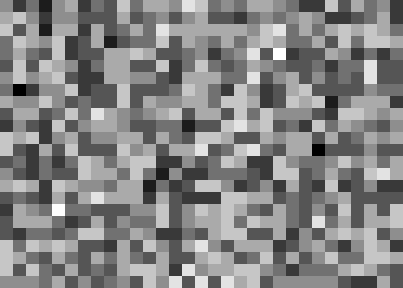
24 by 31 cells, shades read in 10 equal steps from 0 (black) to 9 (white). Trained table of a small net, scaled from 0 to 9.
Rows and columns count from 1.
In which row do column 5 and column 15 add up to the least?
15
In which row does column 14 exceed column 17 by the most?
24
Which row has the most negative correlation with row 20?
2
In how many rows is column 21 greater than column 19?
9
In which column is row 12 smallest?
4
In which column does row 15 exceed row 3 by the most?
7
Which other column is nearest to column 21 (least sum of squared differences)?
13
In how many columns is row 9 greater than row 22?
14
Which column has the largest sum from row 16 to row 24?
18
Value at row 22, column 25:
5
